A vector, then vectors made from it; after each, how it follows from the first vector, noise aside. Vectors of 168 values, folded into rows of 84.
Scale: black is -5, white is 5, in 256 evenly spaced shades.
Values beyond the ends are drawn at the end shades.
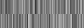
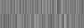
wrapped around, negated, shrunk.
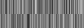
sign-scrambled.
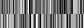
wrapped around, negated, scaled up.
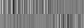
wrapped around, partly zeroed.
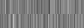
wrapped around, negated, shrunk.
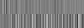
wrapped around, partly zeroed.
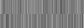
wrapped around, shrunk.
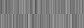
shrunk.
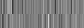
reversed, negated, partly zeroed.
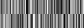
wrapped around, negated, scaled up.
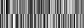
wrapped around, negated, scaled up.
